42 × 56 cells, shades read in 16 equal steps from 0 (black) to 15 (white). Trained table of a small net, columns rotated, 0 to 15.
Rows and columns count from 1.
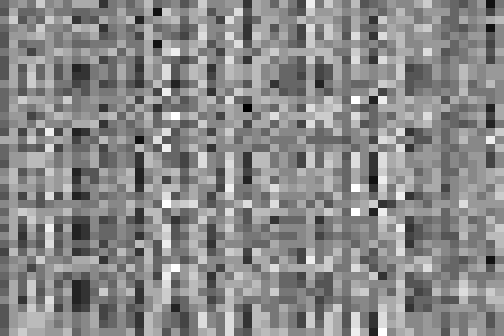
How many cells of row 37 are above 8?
28
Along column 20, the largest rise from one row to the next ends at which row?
15
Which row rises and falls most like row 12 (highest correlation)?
35
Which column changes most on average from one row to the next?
19
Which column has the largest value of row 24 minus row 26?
43
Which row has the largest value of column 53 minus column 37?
37
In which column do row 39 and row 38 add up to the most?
6
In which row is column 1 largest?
18
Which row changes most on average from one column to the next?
32
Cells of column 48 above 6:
31
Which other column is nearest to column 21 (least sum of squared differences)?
39
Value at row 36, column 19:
13
